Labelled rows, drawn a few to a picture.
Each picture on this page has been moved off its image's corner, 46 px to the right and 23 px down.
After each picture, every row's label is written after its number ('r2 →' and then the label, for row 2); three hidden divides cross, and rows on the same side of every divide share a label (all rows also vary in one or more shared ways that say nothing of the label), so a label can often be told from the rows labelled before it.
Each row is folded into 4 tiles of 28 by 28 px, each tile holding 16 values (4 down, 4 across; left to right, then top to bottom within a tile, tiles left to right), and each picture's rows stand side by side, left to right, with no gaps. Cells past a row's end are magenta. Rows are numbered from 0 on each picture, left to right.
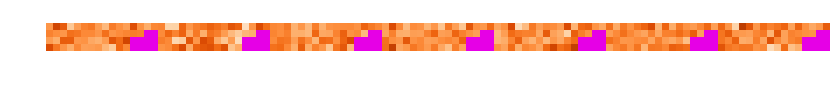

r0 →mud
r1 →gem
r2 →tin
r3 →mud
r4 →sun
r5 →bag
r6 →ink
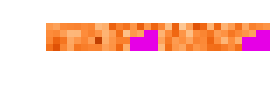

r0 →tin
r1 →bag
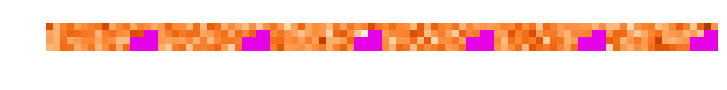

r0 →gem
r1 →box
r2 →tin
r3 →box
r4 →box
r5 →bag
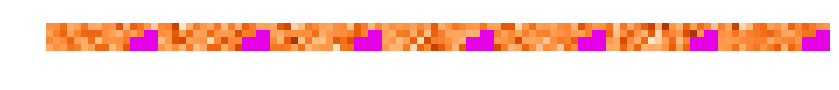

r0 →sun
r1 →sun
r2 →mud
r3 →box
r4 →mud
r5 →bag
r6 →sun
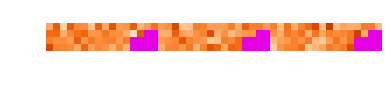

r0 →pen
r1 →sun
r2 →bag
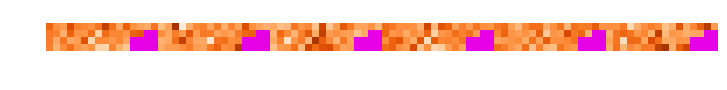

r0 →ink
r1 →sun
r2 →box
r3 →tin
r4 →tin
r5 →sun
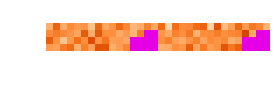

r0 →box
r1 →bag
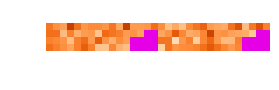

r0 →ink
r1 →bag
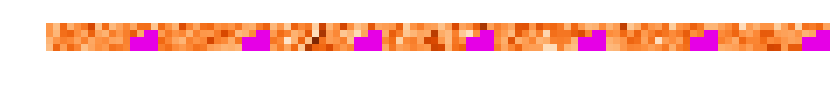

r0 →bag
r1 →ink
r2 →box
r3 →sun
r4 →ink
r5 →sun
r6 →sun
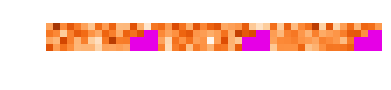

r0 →pen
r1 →box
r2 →bag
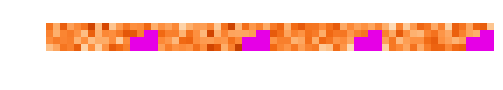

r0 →bag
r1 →sun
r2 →ink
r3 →bag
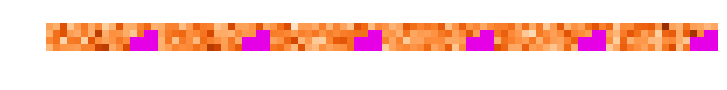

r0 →sun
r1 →sun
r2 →mud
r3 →gem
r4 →tin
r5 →gem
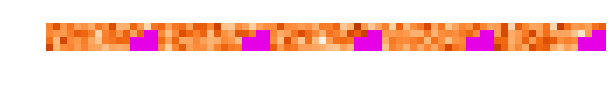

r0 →pen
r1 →gem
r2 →pen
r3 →bag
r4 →pen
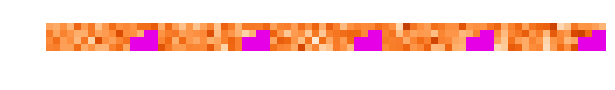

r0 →tin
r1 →mud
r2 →tin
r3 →ink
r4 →gem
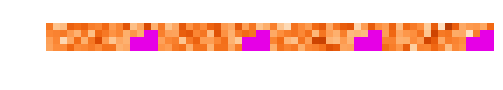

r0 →gem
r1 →gem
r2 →gem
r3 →pen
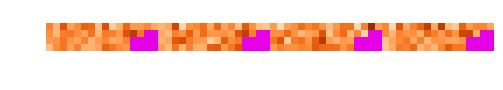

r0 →bag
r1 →sun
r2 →bag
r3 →bag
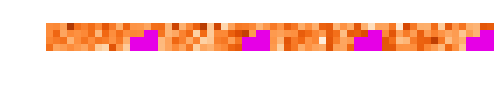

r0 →ink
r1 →bag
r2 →box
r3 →ink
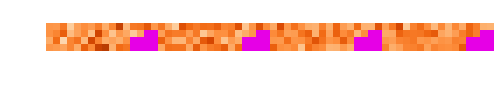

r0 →sun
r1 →gem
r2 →pen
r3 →sun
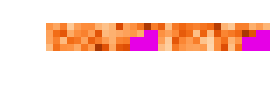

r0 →sun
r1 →gem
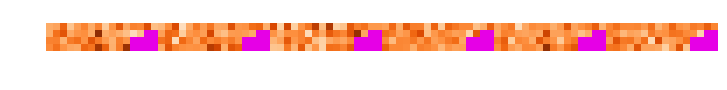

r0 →sun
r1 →sun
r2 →bag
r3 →pen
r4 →sun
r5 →tin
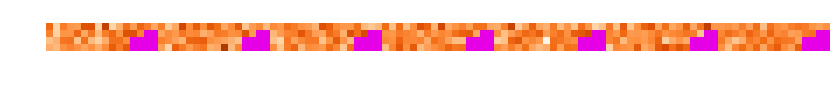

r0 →bag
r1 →gem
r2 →box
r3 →bag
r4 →sun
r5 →bag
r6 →box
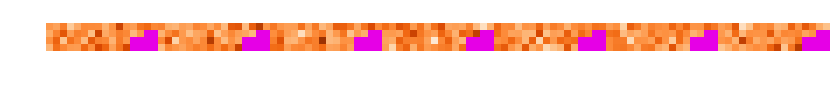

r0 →sun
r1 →bag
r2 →tin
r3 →box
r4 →tin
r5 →ink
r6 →sun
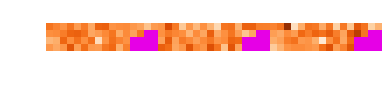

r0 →box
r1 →mud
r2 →sun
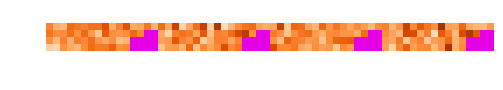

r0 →gem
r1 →bag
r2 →pen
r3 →gem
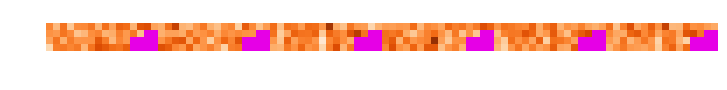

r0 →bag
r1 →mud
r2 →gem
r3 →tin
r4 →box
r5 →gem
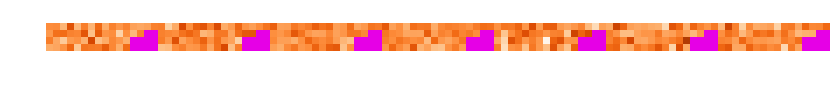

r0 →box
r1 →gem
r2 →gem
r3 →tin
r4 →box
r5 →mud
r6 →mud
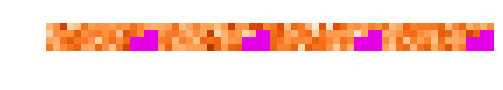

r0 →sun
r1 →sun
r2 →pen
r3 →gem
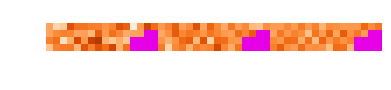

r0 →gem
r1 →box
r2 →tin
